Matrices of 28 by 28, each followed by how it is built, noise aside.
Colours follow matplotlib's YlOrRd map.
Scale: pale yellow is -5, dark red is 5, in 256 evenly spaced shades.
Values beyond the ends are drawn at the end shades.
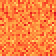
repeating columns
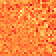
upper triangular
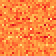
uneven rows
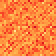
Hankel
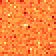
sparse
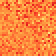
upper triangular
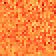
upper triangular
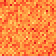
Hankel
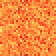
repeating rows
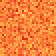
repeating rows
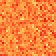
repeating rows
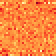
uneven rows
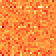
uneven rows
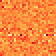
uneven rows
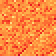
Hankel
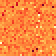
sparse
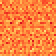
repeating columns
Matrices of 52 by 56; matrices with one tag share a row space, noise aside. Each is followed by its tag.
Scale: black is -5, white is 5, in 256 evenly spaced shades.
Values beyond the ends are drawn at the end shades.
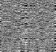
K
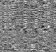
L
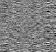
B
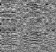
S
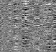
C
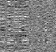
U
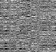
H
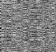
S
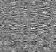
L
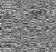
S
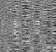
C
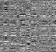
H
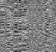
U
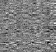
B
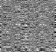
K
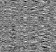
L
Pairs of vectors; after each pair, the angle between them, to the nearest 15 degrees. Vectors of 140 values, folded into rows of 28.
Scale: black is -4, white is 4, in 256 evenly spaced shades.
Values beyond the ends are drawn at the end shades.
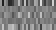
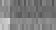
105 degrees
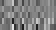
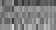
45 degrees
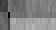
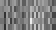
90 degrees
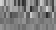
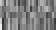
45 degrees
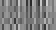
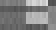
90 degrees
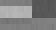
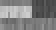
15 degrees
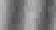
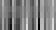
90 degrees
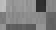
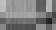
45 degrees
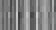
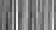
45 degrees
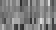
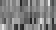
15 degrees
